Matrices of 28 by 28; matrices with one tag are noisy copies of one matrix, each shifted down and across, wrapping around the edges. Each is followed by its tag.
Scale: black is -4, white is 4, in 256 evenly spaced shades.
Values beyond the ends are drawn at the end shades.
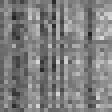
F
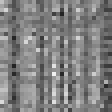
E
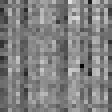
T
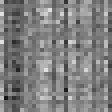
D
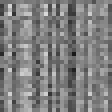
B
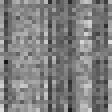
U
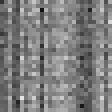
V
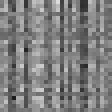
B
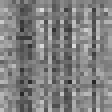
V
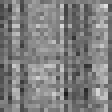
U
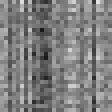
D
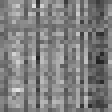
D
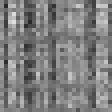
T
